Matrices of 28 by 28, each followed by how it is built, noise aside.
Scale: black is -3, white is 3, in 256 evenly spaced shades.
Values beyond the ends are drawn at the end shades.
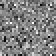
uneven rows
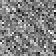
Toeplitz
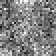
smooth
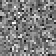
noise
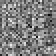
blocks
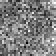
smooth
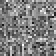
blocks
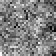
smooth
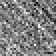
Toeplitz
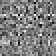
low rank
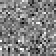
low rank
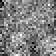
smooth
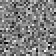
noise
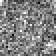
smooth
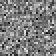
noise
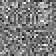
blocks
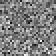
noise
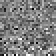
uneven rows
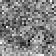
smooth
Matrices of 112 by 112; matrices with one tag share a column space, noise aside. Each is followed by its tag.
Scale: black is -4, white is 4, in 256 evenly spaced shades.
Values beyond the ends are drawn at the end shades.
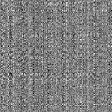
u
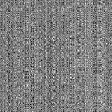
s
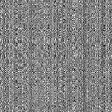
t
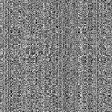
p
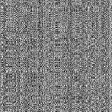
s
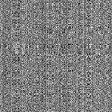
p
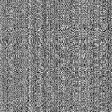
t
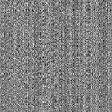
u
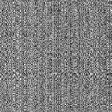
u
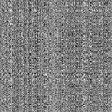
u
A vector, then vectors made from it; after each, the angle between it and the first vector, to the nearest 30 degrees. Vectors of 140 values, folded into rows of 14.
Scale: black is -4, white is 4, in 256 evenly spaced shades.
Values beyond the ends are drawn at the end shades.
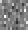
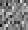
90 degrees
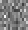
30 degrees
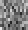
60 degrees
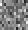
60 degrees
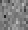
150 degrees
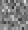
90 degrees
